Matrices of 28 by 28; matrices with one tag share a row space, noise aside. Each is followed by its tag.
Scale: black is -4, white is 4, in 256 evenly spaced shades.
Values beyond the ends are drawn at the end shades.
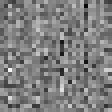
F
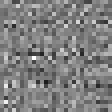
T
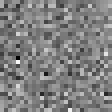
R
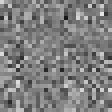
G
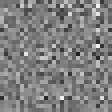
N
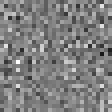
G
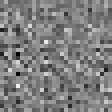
R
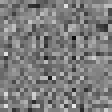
T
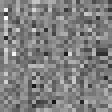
T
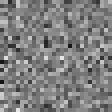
R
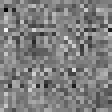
T
